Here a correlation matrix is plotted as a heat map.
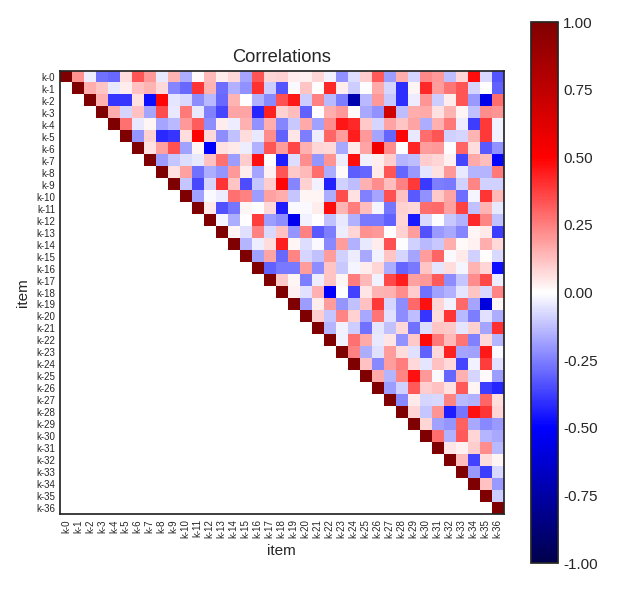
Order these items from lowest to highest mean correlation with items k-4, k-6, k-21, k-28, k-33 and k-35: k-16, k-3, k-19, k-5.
k-16, k-19, k-3, k-5
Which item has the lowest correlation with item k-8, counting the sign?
k-5
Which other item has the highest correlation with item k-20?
k-32
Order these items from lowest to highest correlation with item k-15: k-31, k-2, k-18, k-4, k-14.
k-18, k-14, k-2, k-4, k-31
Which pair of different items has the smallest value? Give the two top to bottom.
k-2, k-24
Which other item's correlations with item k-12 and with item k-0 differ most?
k-6
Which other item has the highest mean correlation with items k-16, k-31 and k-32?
k-1
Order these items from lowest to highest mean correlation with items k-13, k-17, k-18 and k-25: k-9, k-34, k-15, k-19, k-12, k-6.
k-12, k-15, k-19, k-34, k-6, k-9
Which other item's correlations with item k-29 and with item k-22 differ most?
k-9
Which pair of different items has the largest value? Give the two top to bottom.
k-3, k-27
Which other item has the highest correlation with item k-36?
k-21
